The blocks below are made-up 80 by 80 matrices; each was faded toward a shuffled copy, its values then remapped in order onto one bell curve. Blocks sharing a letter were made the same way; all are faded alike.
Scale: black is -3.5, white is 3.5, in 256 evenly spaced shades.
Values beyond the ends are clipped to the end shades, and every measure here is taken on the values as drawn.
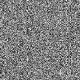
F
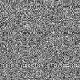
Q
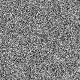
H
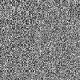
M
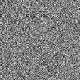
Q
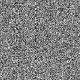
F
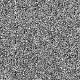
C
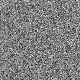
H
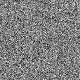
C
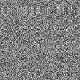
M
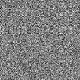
Q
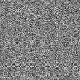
Q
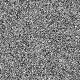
H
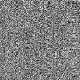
M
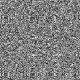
Q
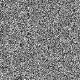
C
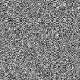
M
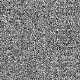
F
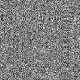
M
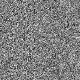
C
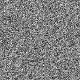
C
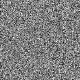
C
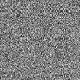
M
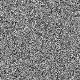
C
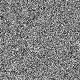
H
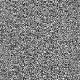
F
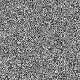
F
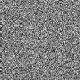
M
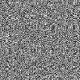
Q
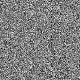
C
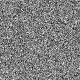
H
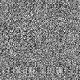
M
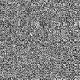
M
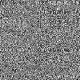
Q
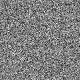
H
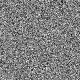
H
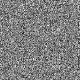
F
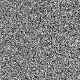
C
